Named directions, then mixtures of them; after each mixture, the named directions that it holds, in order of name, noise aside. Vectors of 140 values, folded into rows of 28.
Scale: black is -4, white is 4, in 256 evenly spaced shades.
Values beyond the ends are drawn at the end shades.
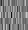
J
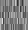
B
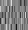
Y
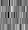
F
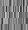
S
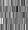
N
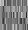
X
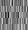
F, S.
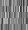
S.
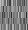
S, X, Y.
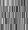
N, Y.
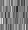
F, N.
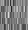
F, N, X.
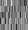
Y.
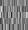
J.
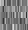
X.
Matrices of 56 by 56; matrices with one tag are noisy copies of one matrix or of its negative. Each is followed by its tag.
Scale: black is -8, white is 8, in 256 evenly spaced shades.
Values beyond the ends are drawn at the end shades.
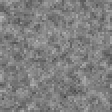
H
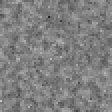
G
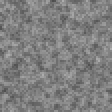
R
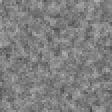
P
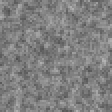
G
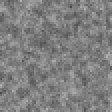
H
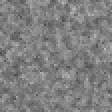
R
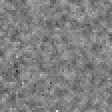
R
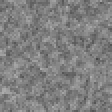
R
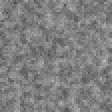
G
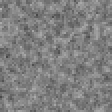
P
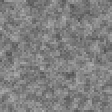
R
